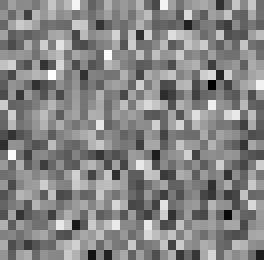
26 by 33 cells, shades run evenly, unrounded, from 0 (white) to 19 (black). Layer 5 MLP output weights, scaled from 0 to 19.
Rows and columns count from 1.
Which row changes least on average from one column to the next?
14
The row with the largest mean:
22
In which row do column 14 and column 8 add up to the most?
26
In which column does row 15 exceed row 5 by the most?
31
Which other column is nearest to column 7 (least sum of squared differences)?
16
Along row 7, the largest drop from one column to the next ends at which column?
8
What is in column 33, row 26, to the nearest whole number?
17
